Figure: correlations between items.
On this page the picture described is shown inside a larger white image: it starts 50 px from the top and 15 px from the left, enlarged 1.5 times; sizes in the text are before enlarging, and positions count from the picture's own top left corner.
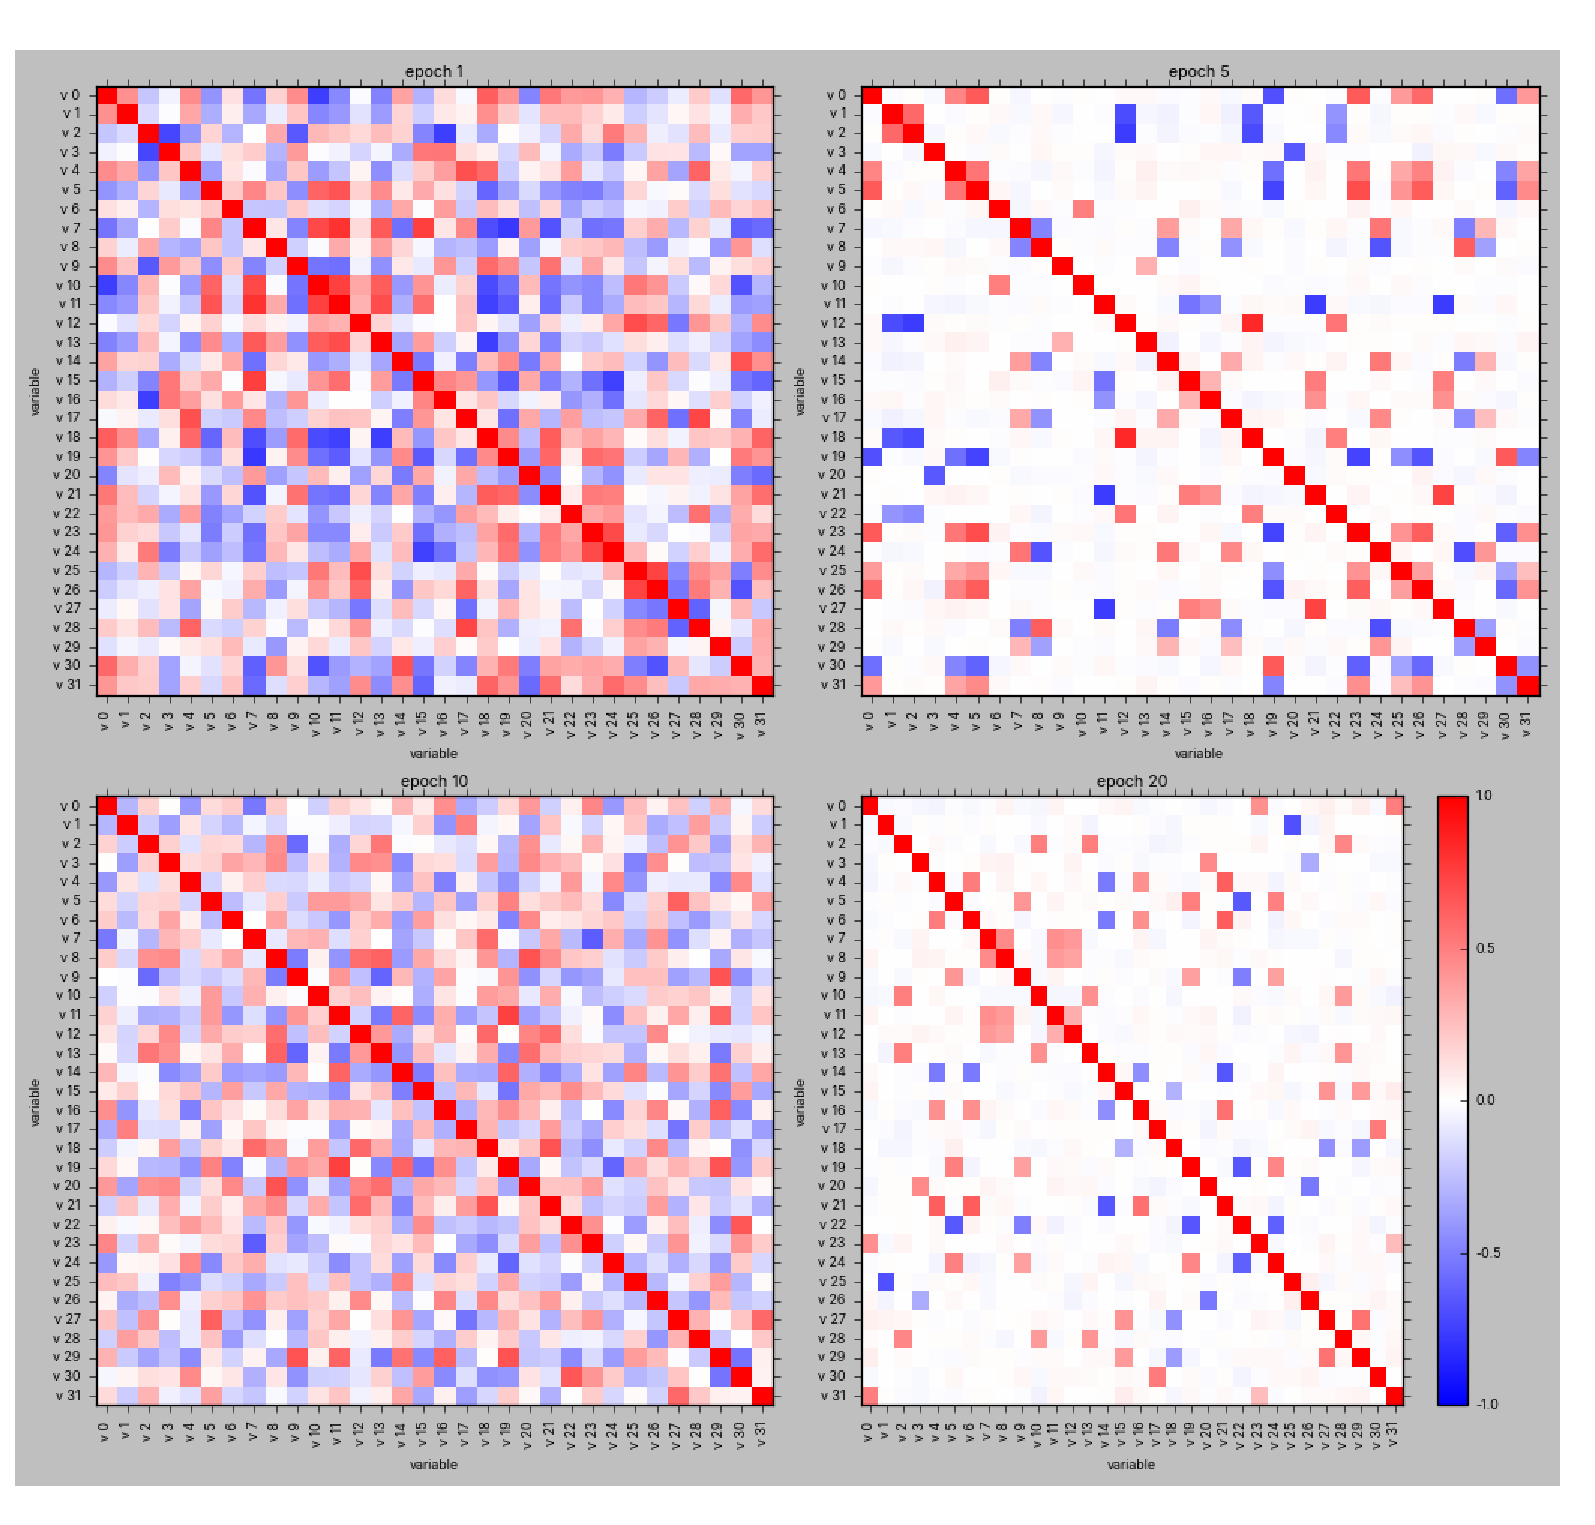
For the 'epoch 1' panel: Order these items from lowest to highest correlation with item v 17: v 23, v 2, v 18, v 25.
v 23, v 2, v 18, v 25
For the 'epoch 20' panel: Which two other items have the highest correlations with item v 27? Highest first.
v 29, v 15
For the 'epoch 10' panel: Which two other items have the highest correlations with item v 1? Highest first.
v 17, v 28
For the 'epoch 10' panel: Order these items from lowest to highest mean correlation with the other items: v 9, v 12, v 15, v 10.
v 9, v 15, v 10, v 12
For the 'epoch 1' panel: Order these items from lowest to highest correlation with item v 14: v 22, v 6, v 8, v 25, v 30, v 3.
v 3, v 25, v 22, v 8, v 6, v 30
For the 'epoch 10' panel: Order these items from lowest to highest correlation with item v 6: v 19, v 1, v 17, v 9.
v 19, v 1, v 9, v 17
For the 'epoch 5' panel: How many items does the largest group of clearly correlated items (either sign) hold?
9
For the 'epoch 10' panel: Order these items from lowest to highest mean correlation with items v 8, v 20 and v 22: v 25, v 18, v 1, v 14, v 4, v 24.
v 14, v 25, v 1, v 24, v 4, v 18
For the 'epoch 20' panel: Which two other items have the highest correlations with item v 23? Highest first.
v 0, v 31
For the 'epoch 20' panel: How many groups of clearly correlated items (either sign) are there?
9
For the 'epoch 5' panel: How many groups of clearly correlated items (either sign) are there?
7
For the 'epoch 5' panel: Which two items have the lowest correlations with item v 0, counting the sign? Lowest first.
v 19, v 30
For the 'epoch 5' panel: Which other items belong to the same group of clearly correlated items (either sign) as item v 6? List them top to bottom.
v 10
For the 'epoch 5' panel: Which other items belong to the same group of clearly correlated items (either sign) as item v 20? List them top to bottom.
v 3
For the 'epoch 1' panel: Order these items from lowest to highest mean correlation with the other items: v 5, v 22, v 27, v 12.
v 27, v 5, v 22, v 12
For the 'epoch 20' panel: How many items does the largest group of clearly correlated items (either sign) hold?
5
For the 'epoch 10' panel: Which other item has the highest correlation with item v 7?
v 18
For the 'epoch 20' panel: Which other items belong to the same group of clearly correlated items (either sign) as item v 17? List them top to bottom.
v 30
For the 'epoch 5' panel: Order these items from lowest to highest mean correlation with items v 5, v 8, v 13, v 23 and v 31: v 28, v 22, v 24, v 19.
v 19, v 24, v 22, v 28
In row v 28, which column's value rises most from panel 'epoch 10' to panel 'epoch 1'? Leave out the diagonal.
v 26
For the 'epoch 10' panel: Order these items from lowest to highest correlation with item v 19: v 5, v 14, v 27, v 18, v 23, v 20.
v 20, v 23, v 18, v 27, v 5, v 14
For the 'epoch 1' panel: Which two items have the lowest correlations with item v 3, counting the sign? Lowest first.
v 2, v 24
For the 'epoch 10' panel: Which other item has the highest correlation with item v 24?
v 4
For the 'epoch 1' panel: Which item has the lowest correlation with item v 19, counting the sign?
v 7
